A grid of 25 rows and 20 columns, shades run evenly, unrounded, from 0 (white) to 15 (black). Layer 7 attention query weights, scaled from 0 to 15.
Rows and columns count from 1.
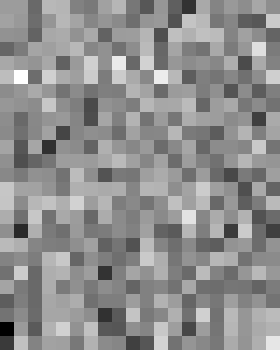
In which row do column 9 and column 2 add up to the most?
17
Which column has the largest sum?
8
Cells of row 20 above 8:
5
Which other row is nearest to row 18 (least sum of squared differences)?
21
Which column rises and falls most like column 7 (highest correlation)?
2
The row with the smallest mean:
6
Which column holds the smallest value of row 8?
4
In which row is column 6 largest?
19
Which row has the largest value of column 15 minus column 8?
11
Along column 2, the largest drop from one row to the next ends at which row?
18
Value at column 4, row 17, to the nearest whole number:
8
